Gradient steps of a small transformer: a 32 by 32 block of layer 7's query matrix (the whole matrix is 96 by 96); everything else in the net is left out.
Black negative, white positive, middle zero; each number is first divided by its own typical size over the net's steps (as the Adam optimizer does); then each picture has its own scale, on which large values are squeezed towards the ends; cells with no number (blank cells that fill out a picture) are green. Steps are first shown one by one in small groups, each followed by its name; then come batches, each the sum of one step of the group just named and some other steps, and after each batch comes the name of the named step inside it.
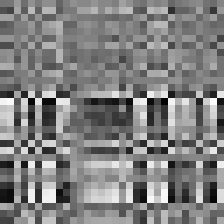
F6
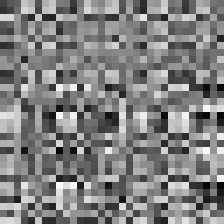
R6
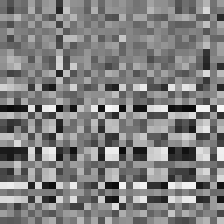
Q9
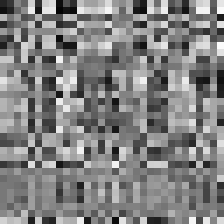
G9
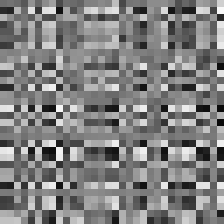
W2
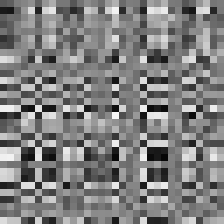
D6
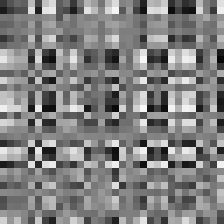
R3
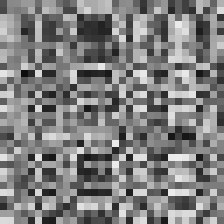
R3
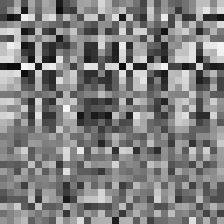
G9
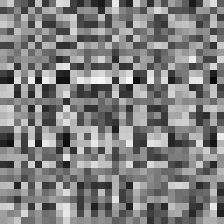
R6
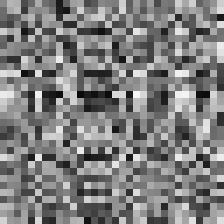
G9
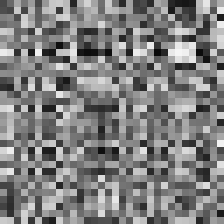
W2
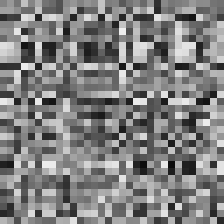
F6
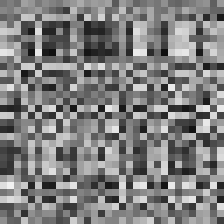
Q9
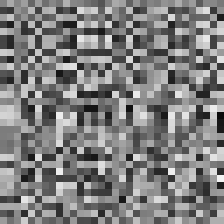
R6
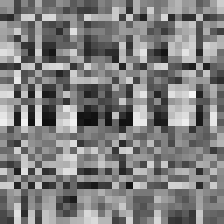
R3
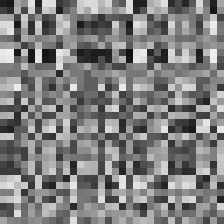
Q9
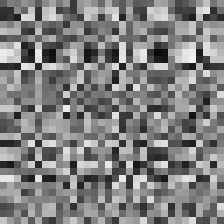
D6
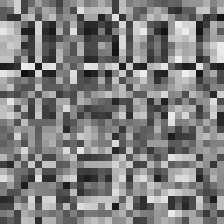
F6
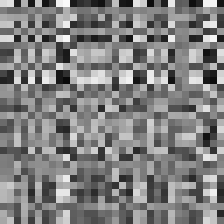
Q9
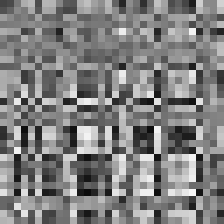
G9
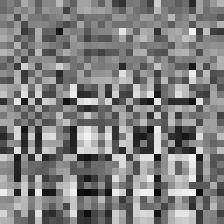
R6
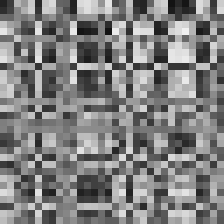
R3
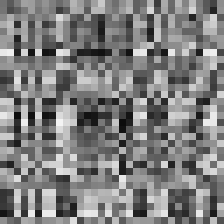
F6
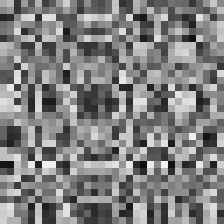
R3
